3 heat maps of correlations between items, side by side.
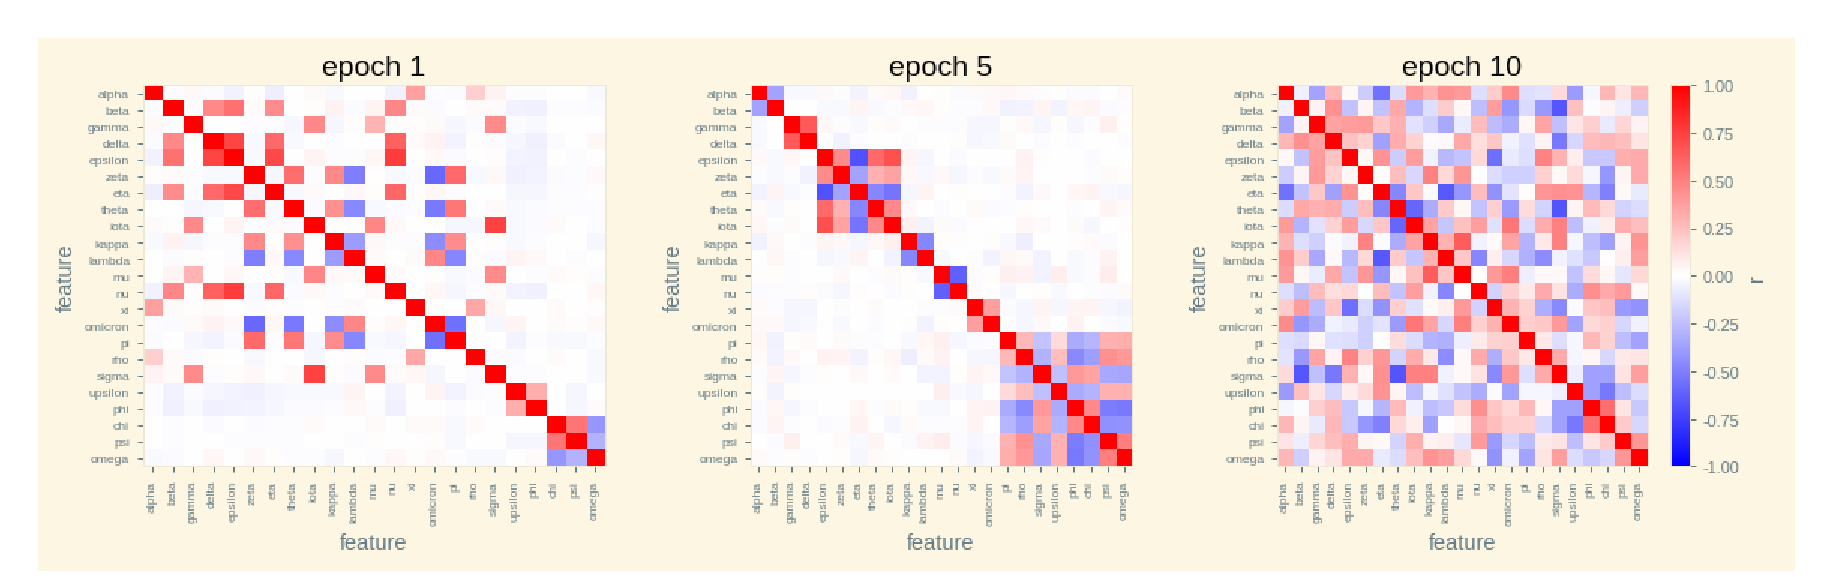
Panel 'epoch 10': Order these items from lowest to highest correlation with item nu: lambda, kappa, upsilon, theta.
lambda, upsilon, theta, kappa
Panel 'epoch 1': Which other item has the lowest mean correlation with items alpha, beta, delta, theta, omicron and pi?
lambda
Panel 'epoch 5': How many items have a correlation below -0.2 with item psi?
3
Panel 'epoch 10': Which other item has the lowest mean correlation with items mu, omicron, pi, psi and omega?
upsilon
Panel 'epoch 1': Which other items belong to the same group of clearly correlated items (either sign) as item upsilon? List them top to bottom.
phi
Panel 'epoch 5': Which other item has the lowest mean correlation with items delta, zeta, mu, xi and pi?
nu
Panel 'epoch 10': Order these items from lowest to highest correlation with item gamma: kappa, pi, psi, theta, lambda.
lambda, kappa, pi, psi, theta
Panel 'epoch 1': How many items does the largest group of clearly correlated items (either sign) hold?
6
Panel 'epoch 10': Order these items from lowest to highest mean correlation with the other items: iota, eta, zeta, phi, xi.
eta, xi, phi, zeta, iota
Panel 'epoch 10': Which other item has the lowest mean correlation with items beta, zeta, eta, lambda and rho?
chi
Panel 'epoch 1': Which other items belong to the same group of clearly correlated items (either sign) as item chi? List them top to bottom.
psi, omega
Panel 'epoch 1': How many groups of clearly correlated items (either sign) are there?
6
